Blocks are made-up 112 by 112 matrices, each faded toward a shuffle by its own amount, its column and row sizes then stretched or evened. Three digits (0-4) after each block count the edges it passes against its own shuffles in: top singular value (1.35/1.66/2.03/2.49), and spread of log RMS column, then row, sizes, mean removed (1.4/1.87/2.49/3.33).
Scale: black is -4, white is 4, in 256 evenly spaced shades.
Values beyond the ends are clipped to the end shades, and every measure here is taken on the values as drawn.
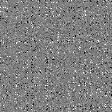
0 3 2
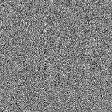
3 1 0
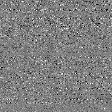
0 0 4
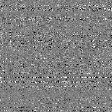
2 2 4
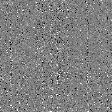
1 3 1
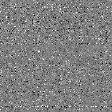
1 2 3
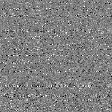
3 0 3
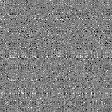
4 0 2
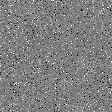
0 1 0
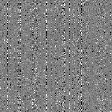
4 4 1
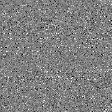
1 1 3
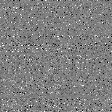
2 0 3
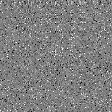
3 1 0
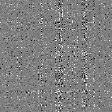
3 4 2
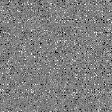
3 2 3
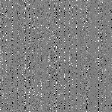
2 4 0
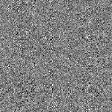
2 3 1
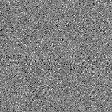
3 0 1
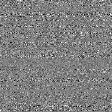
0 0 4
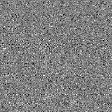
3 1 3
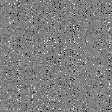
3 3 1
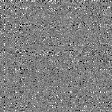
3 2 3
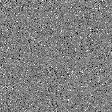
2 1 1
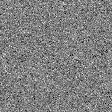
0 0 0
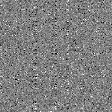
3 2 1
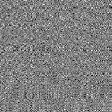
4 1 3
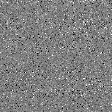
0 1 2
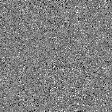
1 2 2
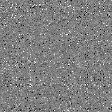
2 2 2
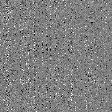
1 3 0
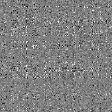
2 3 3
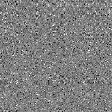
3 1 1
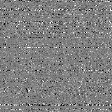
2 1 4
